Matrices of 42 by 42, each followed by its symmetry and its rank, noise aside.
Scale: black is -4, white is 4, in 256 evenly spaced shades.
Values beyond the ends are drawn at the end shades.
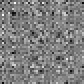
symmetric, rank four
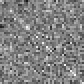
symmetric, rank eight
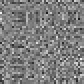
no symmetry, rank six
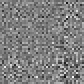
no symmetry, rank six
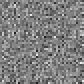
no symmetry, rank six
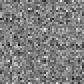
no symmetry, rank eight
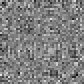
symmetric, rank six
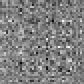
antisymmetric, rank six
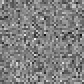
no symmetry, rank eight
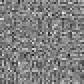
antisymmetric, rank eight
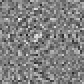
symmetric, rank six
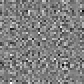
antisymmetric, rank six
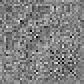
symmetric, rank six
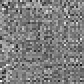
no symmetry, rank eight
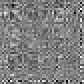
antisymmetric, rank four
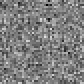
no symmetry, rank eight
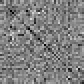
symmetric, rank eight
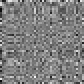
antisymmetric, rank four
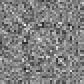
symmetric, rank eight
